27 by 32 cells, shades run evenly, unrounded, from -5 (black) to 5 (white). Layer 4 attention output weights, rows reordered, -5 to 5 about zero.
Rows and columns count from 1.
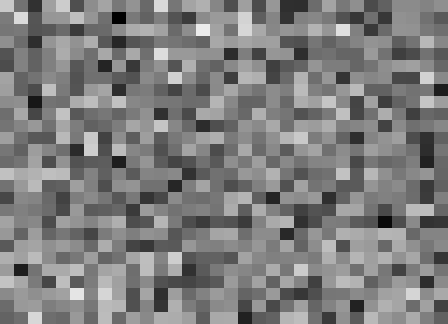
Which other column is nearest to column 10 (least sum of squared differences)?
23
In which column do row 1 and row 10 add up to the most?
5
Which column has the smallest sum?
32
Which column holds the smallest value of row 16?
13
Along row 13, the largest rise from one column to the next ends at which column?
7
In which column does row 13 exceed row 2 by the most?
9
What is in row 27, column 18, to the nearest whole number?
-4
